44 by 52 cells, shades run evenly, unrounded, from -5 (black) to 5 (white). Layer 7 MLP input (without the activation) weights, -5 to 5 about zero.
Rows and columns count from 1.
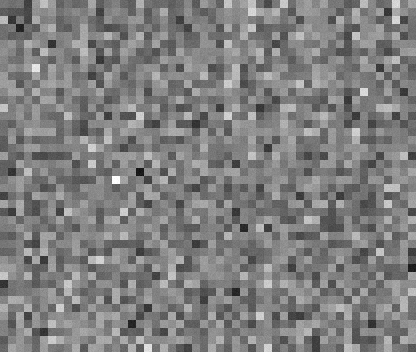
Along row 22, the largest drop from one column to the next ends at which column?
18
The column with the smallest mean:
47
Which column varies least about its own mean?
27
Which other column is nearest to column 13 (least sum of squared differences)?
3
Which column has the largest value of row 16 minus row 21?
30
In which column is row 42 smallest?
6
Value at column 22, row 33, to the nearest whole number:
1
